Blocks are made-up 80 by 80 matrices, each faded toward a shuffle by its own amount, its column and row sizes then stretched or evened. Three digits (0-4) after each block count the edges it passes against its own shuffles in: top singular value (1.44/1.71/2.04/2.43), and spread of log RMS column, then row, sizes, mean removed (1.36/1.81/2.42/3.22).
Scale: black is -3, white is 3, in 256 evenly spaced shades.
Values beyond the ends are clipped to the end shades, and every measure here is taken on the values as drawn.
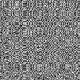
4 0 1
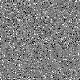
3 0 1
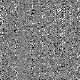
1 3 1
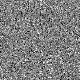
0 1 1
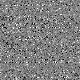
0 0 3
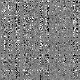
0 4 3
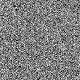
2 1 0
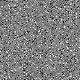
2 2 0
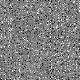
2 2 0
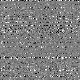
1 0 4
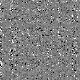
0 3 2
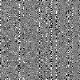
3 4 1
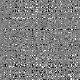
2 3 4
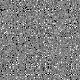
3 2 2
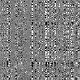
4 4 1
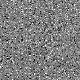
2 1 0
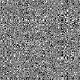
3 3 1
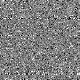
2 0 3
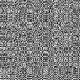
4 1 1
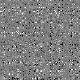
0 3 3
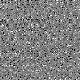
3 0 2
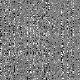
2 4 1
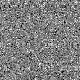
2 0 0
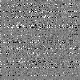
2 2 4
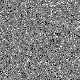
0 1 0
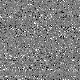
0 1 2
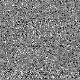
1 1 2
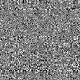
3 0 3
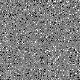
2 1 2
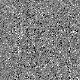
0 2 1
